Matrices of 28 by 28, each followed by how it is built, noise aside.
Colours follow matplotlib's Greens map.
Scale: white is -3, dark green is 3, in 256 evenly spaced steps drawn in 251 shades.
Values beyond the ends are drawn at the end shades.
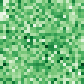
block diagonal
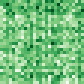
blocks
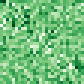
block diagonal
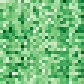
blocks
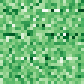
uneven rows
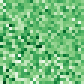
lower triangular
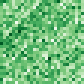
Hankel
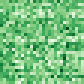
blocks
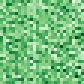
repeating rows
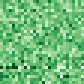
uneven rows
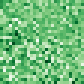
lower triangular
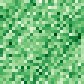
Hankel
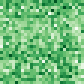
blocks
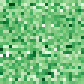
uneven rows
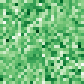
block diagonal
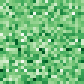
uneven rows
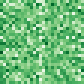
repeating rows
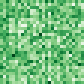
blocks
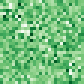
block diagonal
